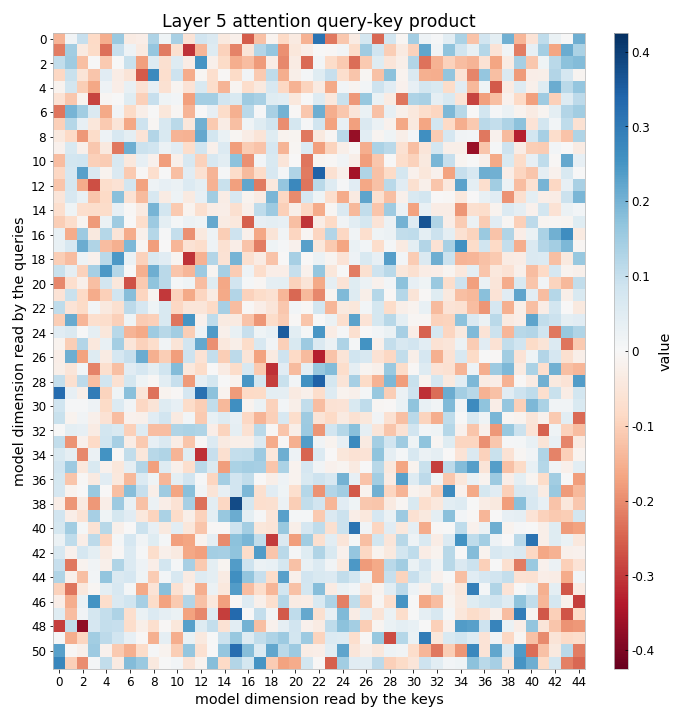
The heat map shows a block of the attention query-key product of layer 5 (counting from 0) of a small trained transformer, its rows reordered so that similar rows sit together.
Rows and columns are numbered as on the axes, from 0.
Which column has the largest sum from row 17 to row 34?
13
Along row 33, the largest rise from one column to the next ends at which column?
21
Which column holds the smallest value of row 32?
41
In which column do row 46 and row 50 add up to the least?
44
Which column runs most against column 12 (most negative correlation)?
15
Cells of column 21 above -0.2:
45
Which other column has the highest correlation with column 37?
35
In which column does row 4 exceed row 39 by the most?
42
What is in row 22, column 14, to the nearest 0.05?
0.15
